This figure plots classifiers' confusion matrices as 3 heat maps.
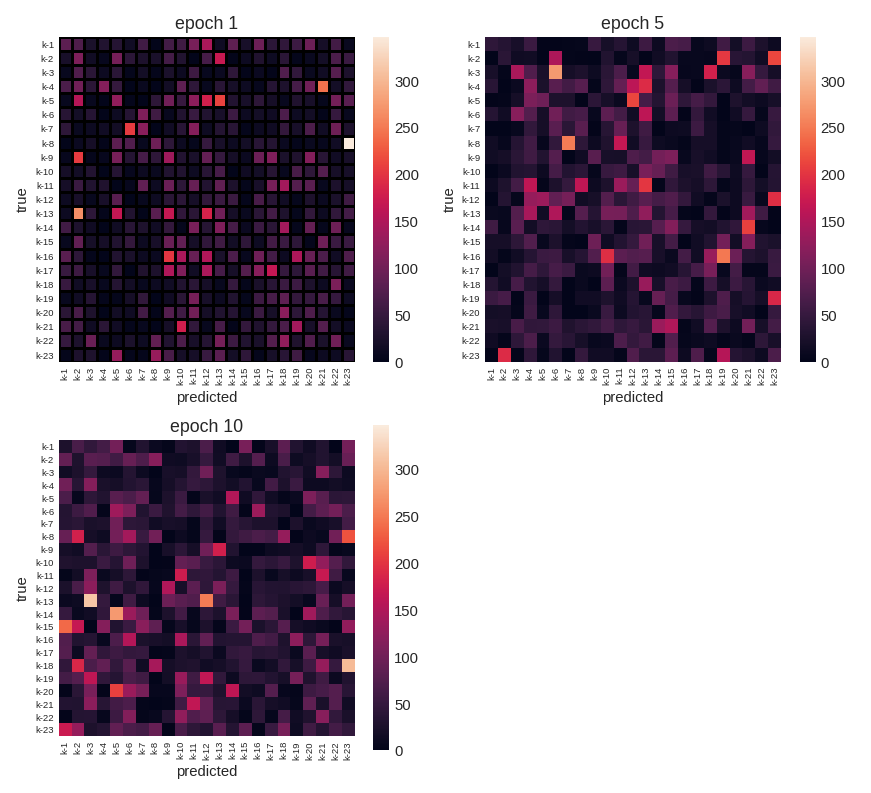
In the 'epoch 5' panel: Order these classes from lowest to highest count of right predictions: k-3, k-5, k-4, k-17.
k-17, k-5, k-4, k-3
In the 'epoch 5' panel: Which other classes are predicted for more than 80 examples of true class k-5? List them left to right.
k-4, k-12, k-15
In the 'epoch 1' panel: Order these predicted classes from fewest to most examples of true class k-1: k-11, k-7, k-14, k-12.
k-7, k-14, k-11, k-12
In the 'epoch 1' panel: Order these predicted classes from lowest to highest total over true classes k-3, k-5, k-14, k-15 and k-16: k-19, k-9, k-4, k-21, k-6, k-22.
k-4, k-6, k-21, k-19, k-22, k-9
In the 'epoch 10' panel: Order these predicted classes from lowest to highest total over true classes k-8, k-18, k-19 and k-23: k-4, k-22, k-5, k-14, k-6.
k-14, k-4, k-22, k-5, k-6
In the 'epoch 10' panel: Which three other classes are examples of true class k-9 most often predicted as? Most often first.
k-13, k-12, k-3
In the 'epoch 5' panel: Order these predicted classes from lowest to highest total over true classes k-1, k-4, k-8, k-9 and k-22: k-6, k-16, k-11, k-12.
k-16, k-6, k-12, k-11
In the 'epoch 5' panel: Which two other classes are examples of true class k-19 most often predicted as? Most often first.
k-23, k-14
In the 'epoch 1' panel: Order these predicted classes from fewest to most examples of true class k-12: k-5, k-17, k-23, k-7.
k-7, k-17, k-23, k-5
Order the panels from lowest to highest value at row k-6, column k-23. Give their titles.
epoch 1, epoch 5, epoch 10
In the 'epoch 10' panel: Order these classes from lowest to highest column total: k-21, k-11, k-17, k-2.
k-17, k-11, k-2, k-21
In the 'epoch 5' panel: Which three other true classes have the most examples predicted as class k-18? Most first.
k-3, k-16, k-17
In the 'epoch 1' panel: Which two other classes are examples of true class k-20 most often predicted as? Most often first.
k-18, k-11
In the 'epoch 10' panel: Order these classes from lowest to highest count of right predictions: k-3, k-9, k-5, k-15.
k-9, k-3, k-5, k-15
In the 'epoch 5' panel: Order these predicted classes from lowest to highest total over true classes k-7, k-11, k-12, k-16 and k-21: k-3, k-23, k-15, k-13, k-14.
k-3, k-14, k-15, k-23, k-13
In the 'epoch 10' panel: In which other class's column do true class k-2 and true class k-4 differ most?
k-8
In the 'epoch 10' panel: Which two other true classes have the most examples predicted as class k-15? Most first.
k-1, k-23
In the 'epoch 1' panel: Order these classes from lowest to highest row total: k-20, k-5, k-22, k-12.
k-12, k-20, k-22, k-5
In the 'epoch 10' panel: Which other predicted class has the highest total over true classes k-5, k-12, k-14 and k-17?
k-20
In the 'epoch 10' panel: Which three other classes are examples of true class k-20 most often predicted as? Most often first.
k-5, k-14, k-6
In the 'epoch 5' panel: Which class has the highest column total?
k-13
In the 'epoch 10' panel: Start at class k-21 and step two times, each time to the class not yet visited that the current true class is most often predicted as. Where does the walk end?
k-10
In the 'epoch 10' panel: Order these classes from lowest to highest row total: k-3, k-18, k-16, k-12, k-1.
k-3, k-1, k-12, k-16, k-18
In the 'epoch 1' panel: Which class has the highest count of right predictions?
k-17
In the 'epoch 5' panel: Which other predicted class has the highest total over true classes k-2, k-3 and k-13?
k-6
